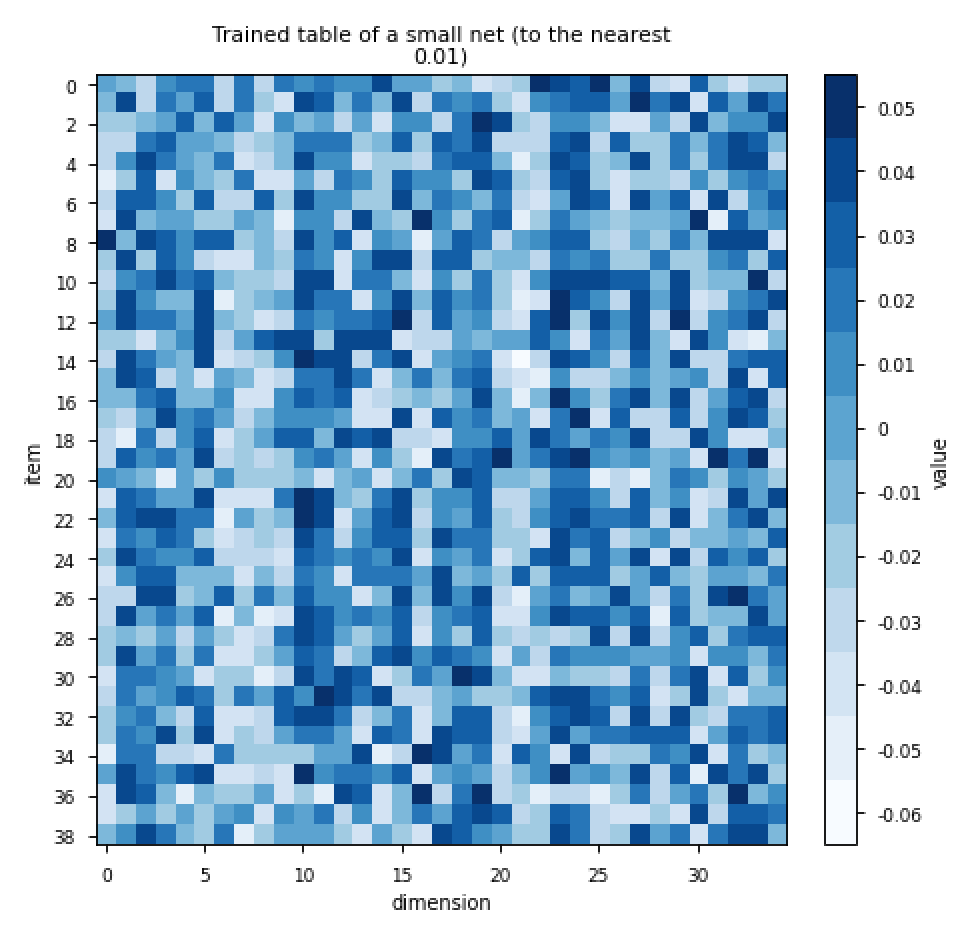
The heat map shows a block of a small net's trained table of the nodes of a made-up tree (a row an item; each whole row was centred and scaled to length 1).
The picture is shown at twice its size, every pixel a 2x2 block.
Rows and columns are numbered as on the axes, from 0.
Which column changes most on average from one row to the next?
30
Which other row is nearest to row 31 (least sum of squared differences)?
0
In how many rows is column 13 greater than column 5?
12
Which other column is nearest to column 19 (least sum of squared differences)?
32
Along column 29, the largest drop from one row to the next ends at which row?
13
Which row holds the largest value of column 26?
26
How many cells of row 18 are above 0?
18
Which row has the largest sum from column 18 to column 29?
19
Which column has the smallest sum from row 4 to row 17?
21
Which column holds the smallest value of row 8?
16
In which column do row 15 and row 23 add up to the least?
22
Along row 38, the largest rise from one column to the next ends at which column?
17
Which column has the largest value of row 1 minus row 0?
29
